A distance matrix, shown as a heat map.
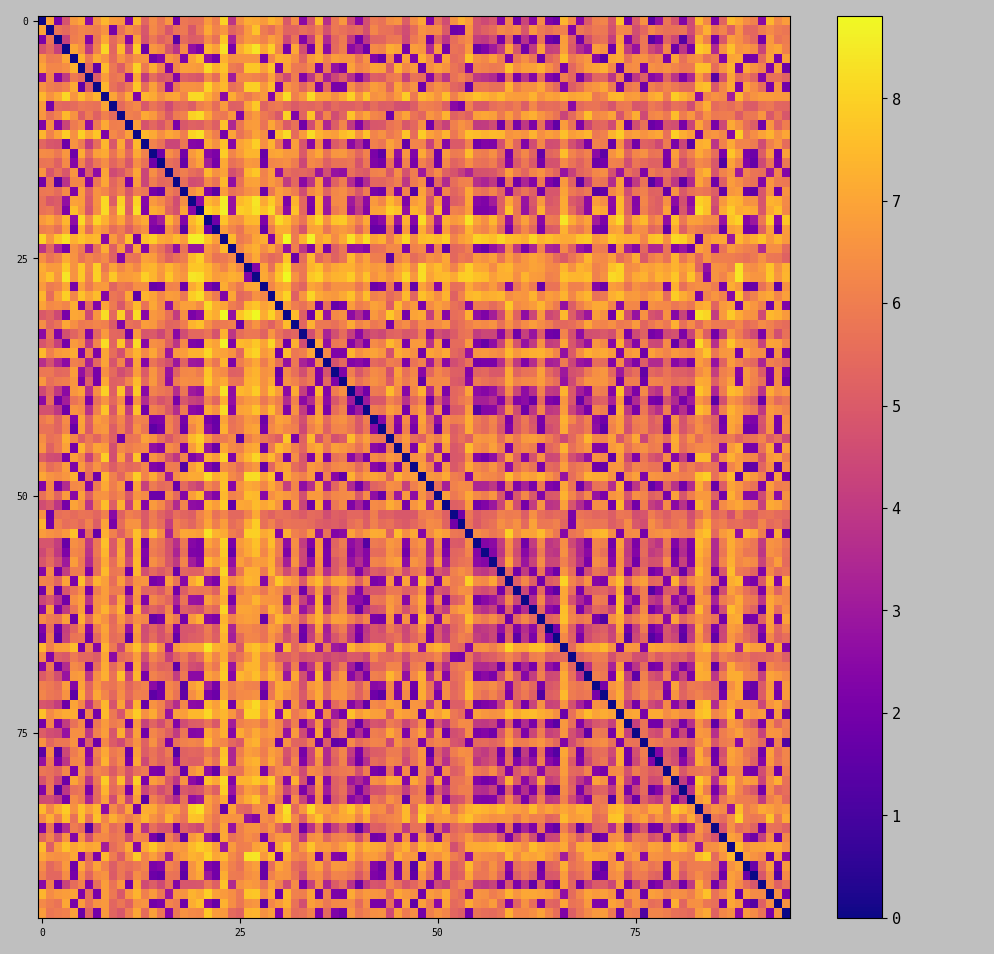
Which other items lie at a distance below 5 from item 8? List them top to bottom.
12, 23, 29, 83, 87
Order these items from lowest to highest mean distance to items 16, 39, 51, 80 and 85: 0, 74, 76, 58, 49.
49, 74, 58, 0, 76
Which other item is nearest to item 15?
86
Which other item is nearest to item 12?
29
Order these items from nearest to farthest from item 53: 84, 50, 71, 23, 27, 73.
73, 71, 50, 23, 84, 27
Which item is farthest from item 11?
23
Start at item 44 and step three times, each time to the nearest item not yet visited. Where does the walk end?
10
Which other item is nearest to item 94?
76
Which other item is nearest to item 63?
71
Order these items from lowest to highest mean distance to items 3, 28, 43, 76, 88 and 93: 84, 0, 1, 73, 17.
73, 17, 1, 0, 84
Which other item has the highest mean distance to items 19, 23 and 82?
27
